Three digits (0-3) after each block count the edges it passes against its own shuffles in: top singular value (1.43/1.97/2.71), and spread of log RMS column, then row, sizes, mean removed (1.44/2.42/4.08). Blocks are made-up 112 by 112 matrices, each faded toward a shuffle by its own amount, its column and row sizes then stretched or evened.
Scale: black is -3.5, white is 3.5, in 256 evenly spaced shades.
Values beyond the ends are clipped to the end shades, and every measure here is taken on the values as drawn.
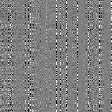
3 3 1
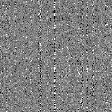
2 2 0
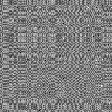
3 1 1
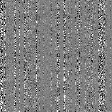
1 3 0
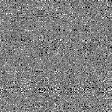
2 1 2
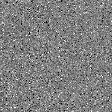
1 1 0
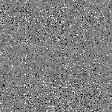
1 1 1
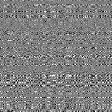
3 0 3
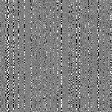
3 3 0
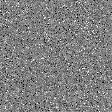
0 1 0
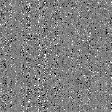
1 2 0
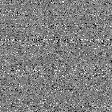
1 0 2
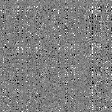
2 2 1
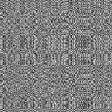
3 2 0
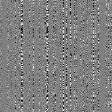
3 3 0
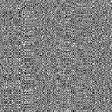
3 2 1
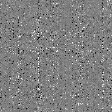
0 2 1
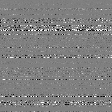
1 0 3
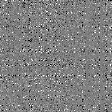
1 2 2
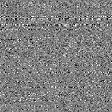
2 0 2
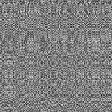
3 1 2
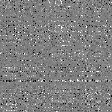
2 1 2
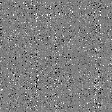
0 2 1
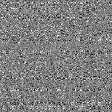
2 0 2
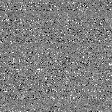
0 0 2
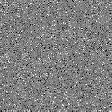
2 0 0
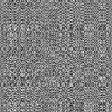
3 2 1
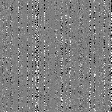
2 3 0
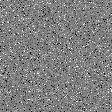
1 0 0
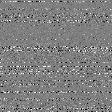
0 0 3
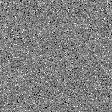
1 0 0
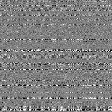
3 0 3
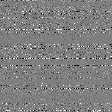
1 1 3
